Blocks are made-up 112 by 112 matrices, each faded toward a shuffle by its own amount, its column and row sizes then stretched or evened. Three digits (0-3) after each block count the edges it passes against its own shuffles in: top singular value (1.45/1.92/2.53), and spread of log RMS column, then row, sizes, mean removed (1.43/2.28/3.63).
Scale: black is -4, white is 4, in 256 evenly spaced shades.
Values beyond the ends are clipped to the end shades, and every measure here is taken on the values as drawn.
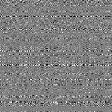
3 0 3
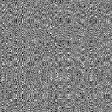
3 2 0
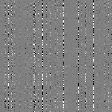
3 3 1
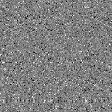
2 0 1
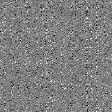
1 2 1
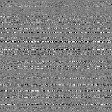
3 0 3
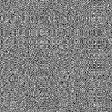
3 1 0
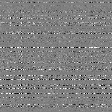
2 1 3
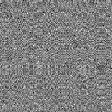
3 0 1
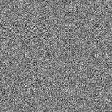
2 1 1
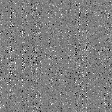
1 2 1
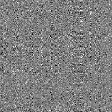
2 2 1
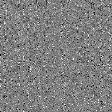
1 2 0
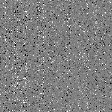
1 2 0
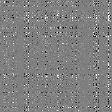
2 3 2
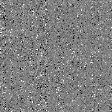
0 2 0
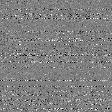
0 0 3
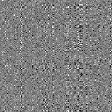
3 2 1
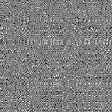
3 1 1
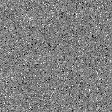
1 1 0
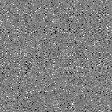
3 1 1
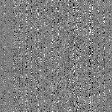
1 3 0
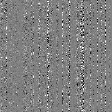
1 3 0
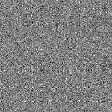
2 1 1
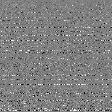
1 0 3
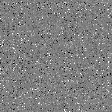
0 1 1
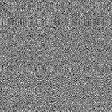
3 0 1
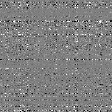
2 2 3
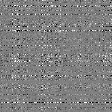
1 2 3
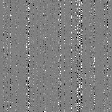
2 3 0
